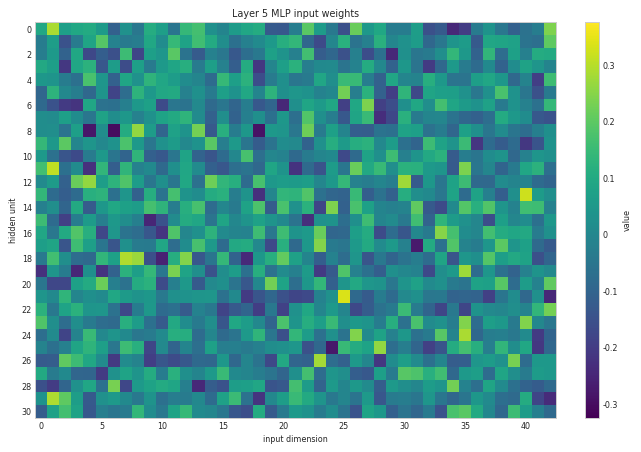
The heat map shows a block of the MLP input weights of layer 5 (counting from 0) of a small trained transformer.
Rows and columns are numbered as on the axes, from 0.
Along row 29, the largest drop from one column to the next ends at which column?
41
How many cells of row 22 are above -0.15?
36
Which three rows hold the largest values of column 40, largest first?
13, 23, 14
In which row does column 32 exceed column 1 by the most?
28
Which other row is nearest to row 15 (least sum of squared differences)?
10
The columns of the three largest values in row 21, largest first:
25, 2, 6
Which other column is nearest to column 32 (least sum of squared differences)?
16
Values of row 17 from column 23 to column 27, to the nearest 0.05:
0.25 -0.05 -0.05 0.05 0.1
